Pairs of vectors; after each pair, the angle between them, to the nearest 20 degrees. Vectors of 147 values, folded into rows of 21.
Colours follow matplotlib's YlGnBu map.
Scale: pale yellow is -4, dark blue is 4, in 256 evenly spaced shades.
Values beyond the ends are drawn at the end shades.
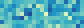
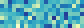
100 degrees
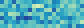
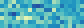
160 degrees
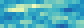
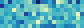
80 degrees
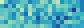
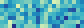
40 degrees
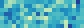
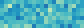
60 degrees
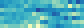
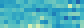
20 degrees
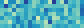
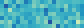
40 degrees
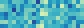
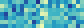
20 degrees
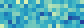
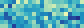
40 degrees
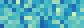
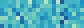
60 degrees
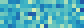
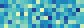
120 degrees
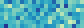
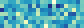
100 degrees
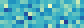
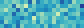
100 degrees
